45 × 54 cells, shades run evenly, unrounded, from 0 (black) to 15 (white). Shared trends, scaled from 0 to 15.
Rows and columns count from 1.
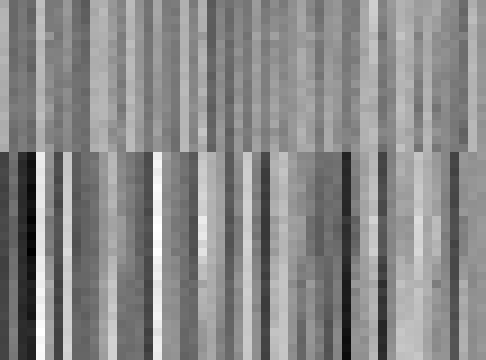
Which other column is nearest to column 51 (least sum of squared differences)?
7
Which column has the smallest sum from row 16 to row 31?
4
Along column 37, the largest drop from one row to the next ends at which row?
20
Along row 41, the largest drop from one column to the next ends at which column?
43
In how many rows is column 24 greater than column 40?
26
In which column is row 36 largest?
5
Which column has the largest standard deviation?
1
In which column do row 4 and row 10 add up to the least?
24
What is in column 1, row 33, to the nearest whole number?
4
